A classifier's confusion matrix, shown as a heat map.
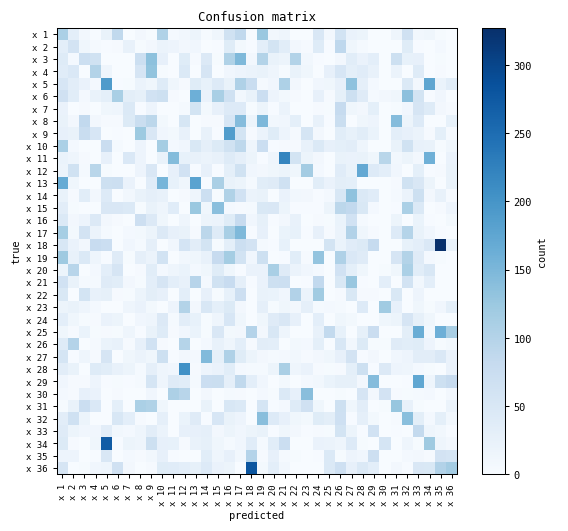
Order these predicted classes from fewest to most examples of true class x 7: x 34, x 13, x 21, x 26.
x 21, x 34, x 13, x 26
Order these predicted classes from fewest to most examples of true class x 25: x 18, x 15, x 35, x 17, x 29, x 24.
x 17, x 24, x 15, x 29, x 18, x 35
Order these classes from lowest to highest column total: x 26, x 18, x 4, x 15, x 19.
x 4, x 18, x 15, x 19, x 26
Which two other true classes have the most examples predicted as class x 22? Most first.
x 3, x 11
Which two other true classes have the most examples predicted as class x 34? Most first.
x 5, x 11
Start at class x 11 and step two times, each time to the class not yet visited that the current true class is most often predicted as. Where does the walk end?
x 27
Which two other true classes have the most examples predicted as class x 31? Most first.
x 8, x 3
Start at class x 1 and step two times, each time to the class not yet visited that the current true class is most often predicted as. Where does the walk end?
x 24
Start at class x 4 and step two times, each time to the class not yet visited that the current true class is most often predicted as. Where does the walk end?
x 16
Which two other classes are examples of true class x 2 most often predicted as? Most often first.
x 26, x 20
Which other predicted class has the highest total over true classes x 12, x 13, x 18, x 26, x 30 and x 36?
x 35
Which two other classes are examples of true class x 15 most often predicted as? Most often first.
x 13, x 32
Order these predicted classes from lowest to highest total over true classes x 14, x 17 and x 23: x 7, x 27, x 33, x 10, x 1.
x 7, x 10, x 33, x 1, x 27
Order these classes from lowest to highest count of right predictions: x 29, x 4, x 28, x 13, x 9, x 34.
x 9, x 28, x 4, x 34, x 29, x 13
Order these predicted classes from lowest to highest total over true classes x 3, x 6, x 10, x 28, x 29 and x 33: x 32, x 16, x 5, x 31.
x 31, x 5, x 32, x 16
